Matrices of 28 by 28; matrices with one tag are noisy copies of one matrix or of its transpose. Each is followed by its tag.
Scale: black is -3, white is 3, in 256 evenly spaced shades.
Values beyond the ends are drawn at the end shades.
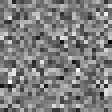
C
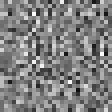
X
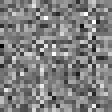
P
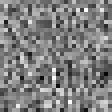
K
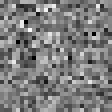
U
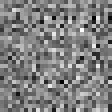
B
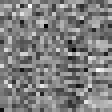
K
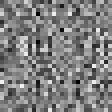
X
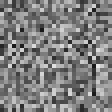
P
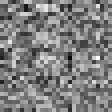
U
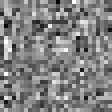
U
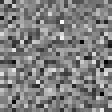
C
